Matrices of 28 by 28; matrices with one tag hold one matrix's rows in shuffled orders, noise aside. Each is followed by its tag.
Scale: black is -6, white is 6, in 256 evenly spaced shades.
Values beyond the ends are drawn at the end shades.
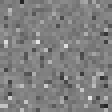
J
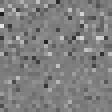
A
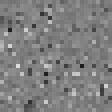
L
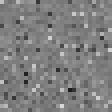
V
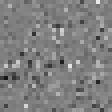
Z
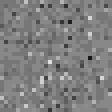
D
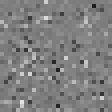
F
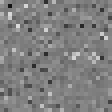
L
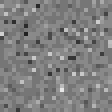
V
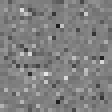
F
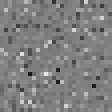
F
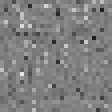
F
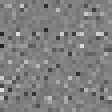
A
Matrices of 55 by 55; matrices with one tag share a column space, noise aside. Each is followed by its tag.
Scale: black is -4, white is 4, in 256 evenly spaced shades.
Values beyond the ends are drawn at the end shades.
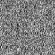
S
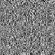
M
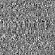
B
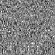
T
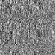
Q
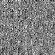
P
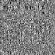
Q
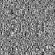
S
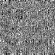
P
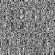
P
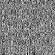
P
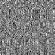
P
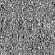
B
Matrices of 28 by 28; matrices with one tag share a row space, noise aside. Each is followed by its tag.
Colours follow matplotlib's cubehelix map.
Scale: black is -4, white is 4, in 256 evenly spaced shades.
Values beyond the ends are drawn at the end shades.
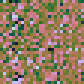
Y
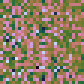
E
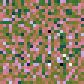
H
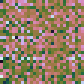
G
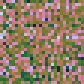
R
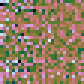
G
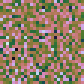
E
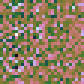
Y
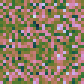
H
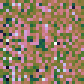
E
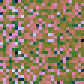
Y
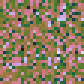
H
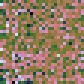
G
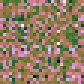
H
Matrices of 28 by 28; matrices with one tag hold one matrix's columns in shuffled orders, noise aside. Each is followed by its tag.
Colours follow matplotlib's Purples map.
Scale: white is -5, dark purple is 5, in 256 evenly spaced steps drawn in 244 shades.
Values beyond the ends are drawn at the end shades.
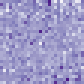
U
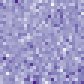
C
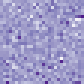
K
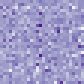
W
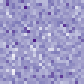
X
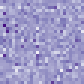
W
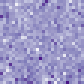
C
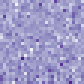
C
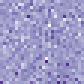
K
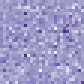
W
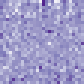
U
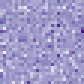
W
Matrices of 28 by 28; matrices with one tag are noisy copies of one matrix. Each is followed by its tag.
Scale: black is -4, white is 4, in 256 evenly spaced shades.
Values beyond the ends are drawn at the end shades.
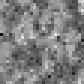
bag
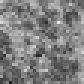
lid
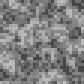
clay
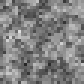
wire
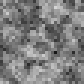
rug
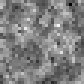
bag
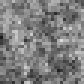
lid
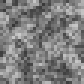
wire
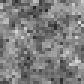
wire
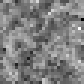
wire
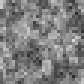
bag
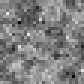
rug
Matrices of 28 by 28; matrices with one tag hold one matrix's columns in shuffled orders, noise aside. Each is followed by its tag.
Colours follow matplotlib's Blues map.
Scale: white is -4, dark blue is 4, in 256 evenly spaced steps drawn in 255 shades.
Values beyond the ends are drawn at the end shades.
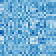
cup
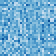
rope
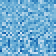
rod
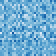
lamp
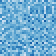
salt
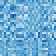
lamp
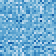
salt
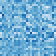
lamp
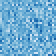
rope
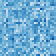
rope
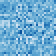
cup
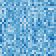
rope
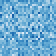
lamp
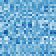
cup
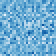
cup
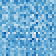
lamp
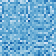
salt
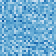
salt
